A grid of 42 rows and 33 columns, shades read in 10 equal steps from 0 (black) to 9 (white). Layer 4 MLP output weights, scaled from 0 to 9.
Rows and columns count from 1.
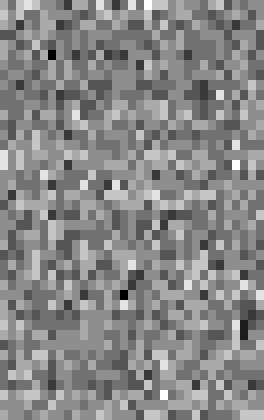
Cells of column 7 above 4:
26
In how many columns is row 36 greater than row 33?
13
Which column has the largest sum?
30
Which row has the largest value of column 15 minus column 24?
19
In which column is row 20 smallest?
2
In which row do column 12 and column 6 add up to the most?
18
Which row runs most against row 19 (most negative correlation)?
41
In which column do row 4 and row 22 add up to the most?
6
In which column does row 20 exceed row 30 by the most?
16
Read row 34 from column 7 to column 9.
3 5 5
